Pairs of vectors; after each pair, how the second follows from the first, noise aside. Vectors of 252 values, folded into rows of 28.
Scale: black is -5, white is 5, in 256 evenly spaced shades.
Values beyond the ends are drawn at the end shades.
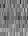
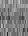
reversed.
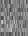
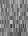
wrapped around, negated.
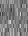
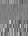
partly zeroed.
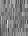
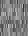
wrapped around, negated.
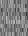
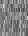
wrapped around, negated.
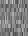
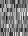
reversed, scaled up.
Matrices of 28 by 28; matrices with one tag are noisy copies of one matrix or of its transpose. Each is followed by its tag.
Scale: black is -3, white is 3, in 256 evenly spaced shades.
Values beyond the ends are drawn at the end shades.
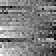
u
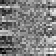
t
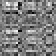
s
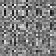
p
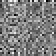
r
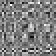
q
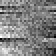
u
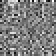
r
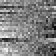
u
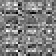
s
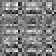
s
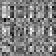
s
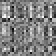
s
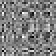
q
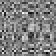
q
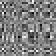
q
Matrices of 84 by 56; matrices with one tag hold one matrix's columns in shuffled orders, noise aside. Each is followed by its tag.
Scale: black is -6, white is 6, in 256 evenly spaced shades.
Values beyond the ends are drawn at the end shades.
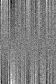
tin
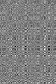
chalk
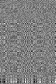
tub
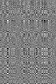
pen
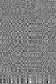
tub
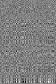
tub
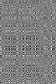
chalk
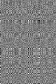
pen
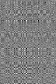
pen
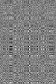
chalk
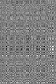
chalk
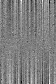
tin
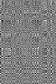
pen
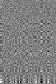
tub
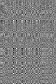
pen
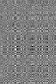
chalk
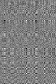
pen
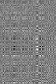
chalk
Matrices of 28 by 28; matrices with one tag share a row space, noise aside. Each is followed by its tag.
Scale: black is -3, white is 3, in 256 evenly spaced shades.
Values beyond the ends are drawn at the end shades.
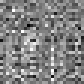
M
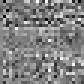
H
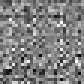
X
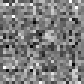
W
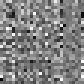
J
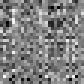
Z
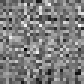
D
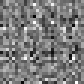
W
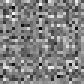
Z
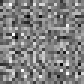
X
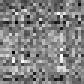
X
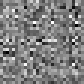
W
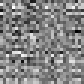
M
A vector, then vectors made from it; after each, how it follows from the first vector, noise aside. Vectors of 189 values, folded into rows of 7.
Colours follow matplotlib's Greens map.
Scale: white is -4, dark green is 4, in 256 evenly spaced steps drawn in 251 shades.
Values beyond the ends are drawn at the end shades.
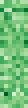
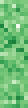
wrapped around, negated, partly zeroed.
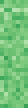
negated, shrunk.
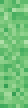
negated, shrunk.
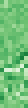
wrapped around, negated, partly zeroed.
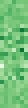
reversed, negated, partly zeroed.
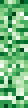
reversed, negated, scaled up.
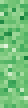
wrapped around, negated, partly zeroed.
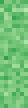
negated, shrunk.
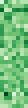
copied.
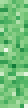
wrapped around, negated, partly zeroed.
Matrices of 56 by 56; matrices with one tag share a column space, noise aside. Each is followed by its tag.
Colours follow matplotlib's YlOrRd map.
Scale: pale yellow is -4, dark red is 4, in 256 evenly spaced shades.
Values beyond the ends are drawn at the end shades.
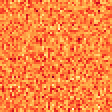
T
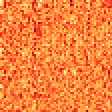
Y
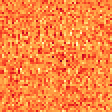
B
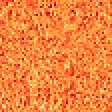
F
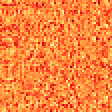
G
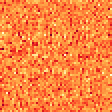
B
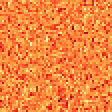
T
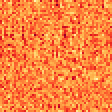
Y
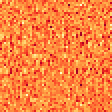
B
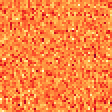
F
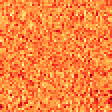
F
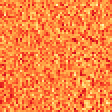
F
